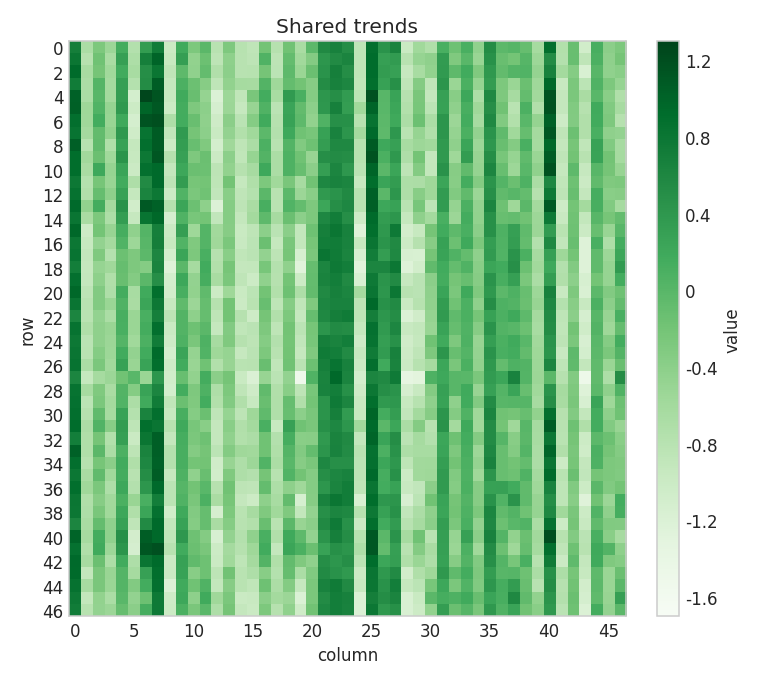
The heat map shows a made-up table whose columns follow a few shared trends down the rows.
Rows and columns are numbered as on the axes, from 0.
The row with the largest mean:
40
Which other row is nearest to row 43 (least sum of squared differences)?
23
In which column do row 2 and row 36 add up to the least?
43
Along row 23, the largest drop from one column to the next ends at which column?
8
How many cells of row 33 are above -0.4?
31
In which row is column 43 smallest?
27
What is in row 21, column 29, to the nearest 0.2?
-0.8
